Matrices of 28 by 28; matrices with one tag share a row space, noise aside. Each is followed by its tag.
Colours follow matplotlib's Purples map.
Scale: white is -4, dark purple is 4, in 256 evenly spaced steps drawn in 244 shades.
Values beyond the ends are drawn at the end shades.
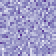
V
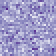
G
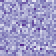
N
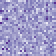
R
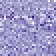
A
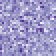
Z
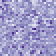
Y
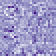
G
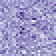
N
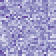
V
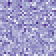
R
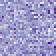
A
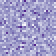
N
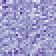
Y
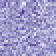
N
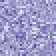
N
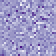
N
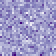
Z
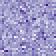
N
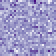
A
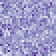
R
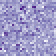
N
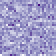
G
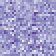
G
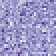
V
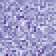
N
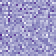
R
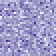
Z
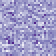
G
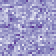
G
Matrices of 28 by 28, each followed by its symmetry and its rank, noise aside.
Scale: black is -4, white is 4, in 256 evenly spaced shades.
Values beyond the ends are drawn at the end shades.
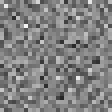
symmetric, rank six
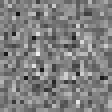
antisymmetric, rank six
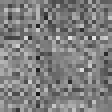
antisymmetric, rank six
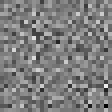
no symmetry, rank five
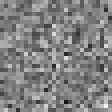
symmetric, rank seven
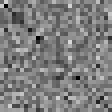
symmetric, rank six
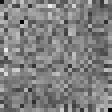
symmetric, rank seven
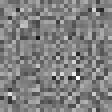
symmetric, rank six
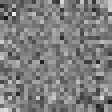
no symmetry, rank seven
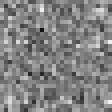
no symmetry, rank five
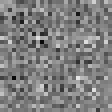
symmetric, rank five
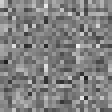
no symmetry, rank five
